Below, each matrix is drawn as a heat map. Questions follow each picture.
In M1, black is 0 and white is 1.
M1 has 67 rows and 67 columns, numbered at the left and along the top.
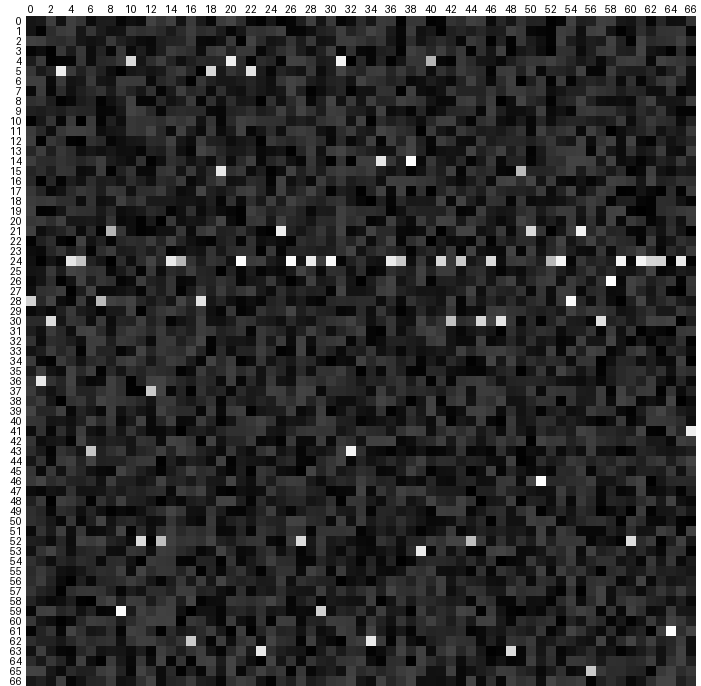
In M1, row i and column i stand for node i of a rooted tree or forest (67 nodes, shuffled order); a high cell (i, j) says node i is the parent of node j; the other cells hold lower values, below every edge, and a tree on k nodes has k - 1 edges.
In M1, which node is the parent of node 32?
43
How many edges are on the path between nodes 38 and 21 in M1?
3
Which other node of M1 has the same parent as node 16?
34
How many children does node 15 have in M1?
2
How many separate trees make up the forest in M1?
2
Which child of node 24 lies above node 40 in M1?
4
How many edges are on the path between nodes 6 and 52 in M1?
3
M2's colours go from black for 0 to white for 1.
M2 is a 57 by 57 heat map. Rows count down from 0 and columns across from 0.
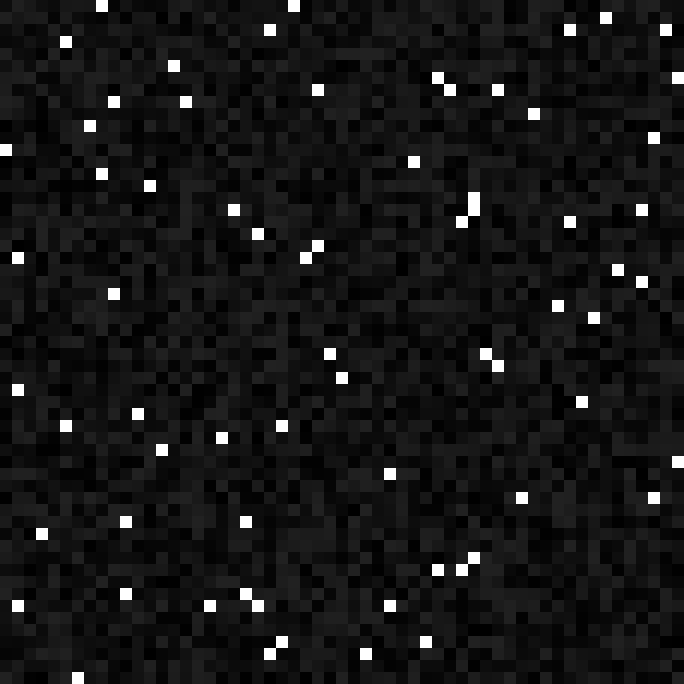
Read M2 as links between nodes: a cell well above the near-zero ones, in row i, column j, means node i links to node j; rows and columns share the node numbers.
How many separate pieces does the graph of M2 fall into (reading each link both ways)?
9
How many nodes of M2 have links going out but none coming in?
5
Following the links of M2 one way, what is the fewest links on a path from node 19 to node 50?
3
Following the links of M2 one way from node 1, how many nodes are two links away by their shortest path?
3
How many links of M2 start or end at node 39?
4
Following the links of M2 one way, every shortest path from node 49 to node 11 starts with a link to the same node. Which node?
node 10
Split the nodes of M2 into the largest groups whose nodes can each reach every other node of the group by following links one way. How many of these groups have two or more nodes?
5
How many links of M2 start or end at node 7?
4
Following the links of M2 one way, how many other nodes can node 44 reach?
9
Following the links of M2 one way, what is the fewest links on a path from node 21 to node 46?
2
